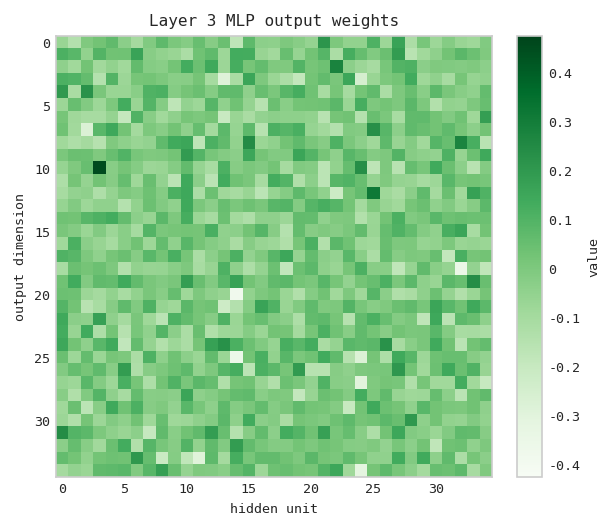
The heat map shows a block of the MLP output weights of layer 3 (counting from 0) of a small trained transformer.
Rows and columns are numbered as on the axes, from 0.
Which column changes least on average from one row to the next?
20
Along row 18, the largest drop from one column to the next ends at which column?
32
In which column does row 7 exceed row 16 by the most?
25
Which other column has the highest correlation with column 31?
19
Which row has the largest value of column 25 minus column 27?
12
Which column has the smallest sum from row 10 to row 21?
14
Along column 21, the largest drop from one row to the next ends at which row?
26
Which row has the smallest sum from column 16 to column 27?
6
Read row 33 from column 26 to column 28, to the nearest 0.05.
-0.05 0.15 0
